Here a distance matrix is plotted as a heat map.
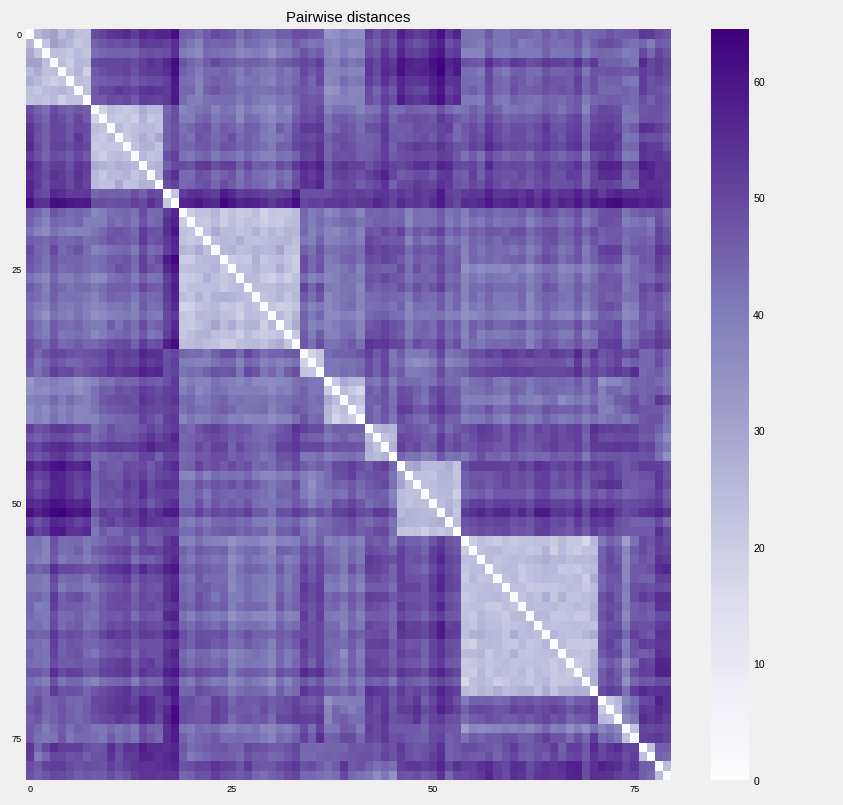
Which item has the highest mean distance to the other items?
18
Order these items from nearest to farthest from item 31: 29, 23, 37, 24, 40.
29, 24, 23, 37, 40
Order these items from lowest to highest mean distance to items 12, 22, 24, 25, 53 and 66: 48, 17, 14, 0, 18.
48, 14, 0, 17, 18
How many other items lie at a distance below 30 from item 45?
3
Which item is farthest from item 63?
51
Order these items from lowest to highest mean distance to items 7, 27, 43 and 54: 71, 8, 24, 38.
24, 38, 8, 71
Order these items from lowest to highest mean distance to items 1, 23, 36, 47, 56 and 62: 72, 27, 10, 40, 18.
27, 40, 10, 72, 18
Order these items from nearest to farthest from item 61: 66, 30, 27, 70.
66, 70, 30, 27
